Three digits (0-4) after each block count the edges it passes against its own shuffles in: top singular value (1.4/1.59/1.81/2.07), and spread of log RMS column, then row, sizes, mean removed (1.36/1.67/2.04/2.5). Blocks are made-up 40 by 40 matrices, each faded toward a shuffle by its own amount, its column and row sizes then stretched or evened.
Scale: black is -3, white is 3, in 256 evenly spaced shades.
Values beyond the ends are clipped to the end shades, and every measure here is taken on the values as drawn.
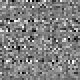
0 0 4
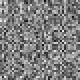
4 3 0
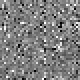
1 3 2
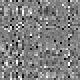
4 3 1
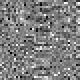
3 1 0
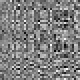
4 4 1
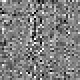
1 4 0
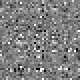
2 1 2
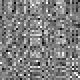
4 2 0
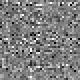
2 1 3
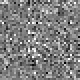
1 2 2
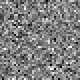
0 0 0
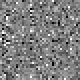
2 2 0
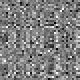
4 1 1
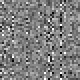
1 4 0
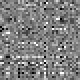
3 3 3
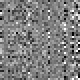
3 4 1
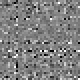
2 2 4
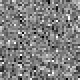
1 3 0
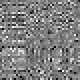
4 1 3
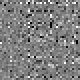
3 2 2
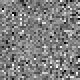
0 3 0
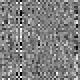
4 4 0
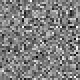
3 1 0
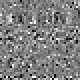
3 1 2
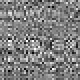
4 2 4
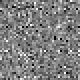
0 1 2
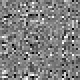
2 4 2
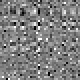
4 2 1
